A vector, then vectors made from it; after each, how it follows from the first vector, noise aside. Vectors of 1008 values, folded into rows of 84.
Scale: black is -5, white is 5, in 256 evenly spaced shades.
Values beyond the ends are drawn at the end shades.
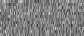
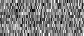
wrapped around, negated, scaled up.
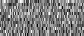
scaled up.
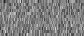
sign-scrambled.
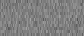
wrapped around, negated, shrunk.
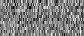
wrapped around, negated, scaled up.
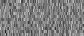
sign-scrambled.
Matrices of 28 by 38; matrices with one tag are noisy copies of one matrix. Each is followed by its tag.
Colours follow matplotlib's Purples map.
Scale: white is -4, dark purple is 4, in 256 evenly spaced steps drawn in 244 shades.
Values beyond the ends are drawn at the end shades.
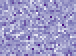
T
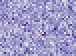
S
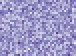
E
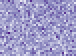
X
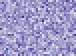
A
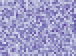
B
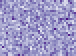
S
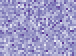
X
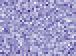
T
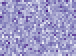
A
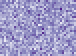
X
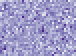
B
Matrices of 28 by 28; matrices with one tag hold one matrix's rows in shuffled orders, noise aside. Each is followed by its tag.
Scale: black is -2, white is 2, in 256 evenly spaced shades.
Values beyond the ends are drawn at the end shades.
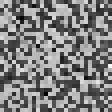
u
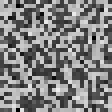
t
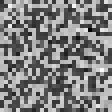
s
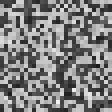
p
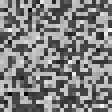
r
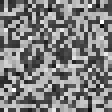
t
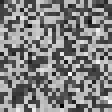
p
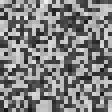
p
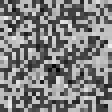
s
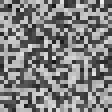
t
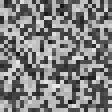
u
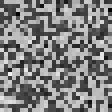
t
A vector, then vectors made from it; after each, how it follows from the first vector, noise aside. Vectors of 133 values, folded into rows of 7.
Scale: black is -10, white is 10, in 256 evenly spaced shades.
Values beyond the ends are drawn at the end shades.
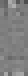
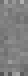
reversed, partly zeroed.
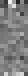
scaled up.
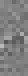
wrapped around.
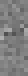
wrapped around.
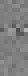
wrapped around, negated, partly zeroed.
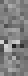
wrapped around, scaled up.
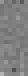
reversed, negated, partly zeroed.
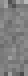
negated.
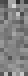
scaled up.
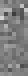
wrapped around, scaled up.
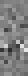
wrapped around, scaled up.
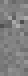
wrapped around.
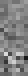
wrapped around, scaled up.
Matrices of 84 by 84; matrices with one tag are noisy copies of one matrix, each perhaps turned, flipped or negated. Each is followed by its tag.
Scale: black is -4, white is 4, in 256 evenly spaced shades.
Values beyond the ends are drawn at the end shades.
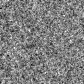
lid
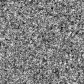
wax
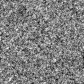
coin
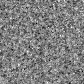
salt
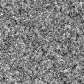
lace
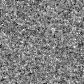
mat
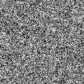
mat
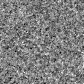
coin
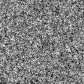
wax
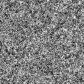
lace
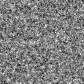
salt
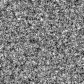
salt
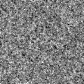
coin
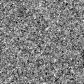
coin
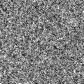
coin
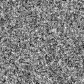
mat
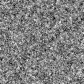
lace
